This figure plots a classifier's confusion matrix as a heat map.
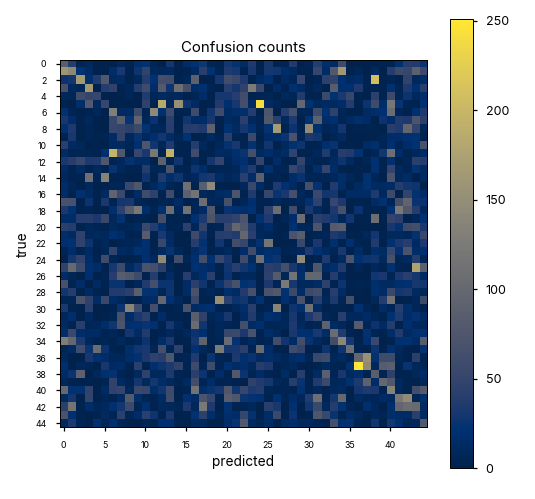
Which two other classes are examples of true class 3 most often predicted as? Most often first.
23, 14
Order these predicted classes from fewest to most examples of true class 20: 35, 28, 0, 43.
35, 28, 0, 43
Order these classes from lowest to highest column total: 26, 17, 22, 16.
26, 17, 22, 16
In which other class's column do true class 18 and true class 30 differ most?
13
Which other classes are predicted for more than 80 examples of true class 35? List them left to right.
4, 19, 24
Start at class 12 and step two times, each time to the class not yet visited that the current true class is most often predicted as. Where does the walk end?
24
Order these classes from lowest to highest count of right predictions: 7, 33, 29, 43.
43, 29, 7, 33
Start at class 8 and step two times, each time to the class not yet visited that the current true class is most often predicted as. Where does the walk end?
28
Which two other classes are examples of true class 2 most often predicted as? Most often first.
38, 16
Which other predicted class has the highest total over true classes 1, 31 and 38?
34
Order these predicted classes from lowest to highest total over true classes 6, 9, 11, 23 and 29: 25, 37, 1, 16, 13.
37, 1, 25, 16, 13
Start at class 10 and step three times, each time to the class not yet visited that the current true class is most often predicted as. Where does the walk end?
25
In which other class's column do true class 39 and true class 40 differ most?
0
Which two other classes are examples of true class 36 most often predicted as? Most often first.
37, 13
